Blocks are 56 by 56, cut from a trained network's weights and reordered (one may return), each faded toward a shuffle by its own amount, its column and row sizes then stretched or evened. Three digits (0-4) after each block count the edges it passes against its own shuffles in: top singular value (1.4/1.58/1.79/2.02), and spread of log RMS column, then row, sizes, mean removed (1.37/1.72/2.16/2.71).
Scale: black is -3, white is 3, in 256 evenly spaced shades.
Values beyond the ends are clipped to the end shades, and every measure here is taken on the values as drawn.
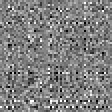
4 3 3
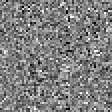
1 2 1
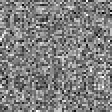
4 2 0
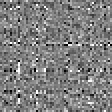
4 4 3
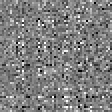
1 3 2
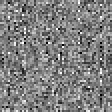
2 3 1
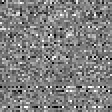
1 0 4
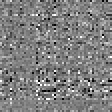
1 3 4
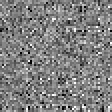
2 2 2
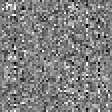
3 3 0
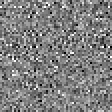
2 0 2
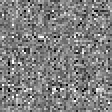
1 2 3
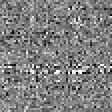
3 1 4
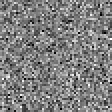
0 1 0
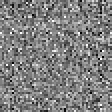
1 1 1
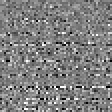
2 1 4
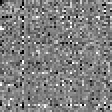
3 3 3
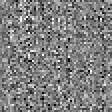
0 3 0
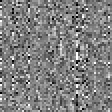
2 4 0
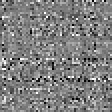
0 3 4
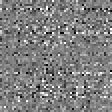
1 3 4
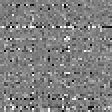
3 2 4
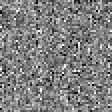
0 2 0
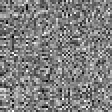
4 2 0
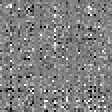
1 4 3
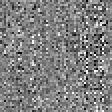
2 4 1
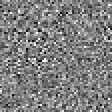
3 1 2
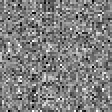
4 2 0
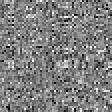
4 3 2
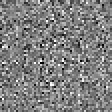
3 3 1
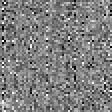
3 3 0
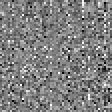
2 3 1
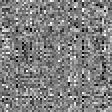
4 4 1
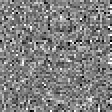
1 2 2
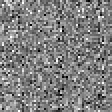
0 3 0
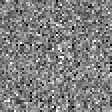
0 1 0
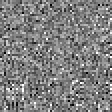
3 2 1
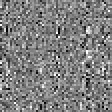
3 3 0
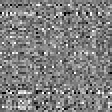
4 0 4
